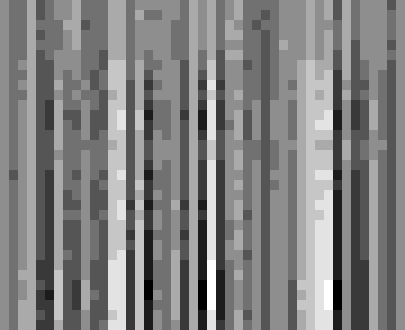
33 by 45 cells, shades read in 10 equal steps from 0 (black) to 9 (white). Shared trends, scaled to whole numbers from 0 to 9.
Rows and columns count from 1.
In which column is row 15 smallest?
38
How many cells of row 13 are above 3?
29
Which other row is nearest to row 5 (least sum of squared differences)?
4
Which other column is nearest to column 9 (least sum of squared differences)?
8
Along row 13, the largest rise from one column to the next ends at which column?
24
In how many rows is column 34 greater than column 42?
9
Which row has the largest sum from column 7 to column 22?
1
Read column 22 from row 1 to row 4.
6 6 6 6
